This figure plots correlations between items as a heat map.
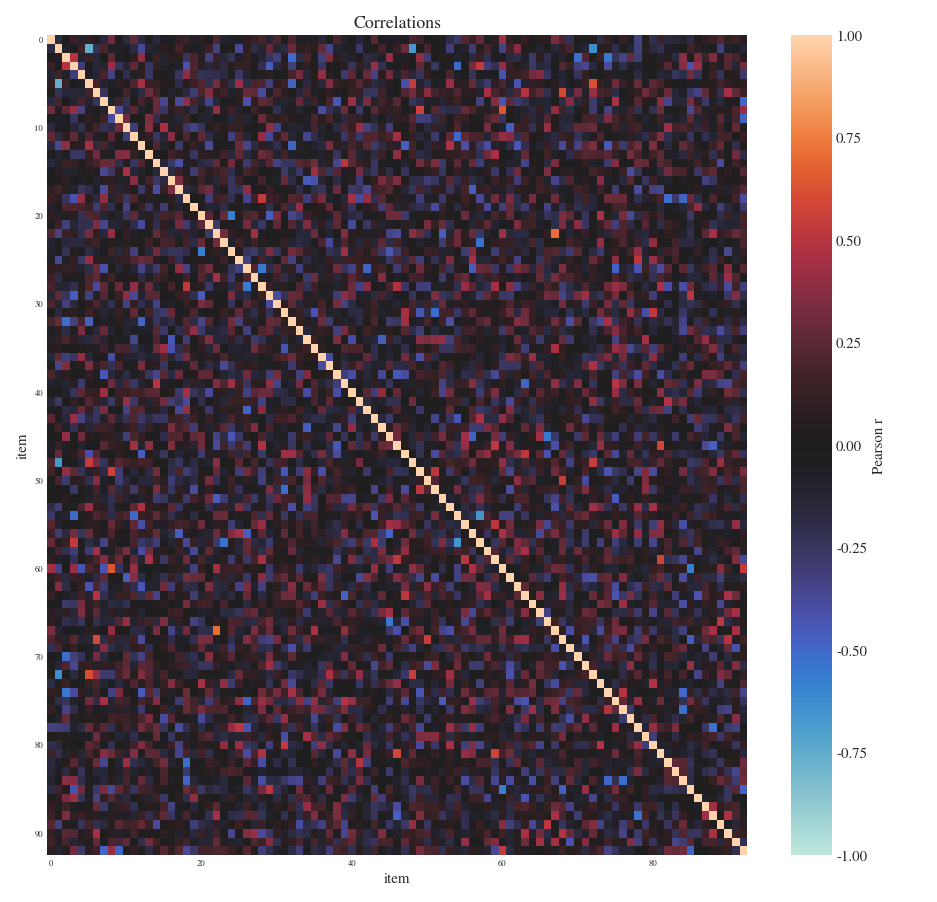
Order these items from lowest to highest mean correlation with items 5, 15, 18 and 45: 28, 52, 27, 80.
52, 80, 27, 28
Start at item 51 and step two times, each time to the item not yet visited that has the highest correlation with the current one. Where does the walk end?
8
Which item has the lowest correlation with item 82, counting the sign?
18
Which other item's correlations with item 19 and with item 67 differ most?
22
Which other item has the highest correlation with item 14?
39
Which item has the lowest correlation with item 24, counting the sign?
20
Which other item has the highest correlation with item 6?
68
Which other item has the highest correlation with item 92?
60
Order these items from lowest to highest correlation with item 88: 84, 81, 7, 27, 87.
81, 7, 84, 27, 87
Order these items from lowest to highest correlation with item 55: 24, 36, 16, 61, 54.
24, 54, 36, 16, 61
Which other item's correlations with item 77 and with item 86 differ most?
63
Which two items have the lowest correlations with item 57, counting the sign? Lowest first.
54, 23
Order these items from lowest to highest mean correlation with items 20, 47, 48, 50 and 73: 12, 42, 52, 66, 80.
66, 12, 42, 52, 80
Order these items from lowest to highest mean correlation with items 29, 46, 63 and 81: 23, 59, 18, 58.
23, 18, 58, 59
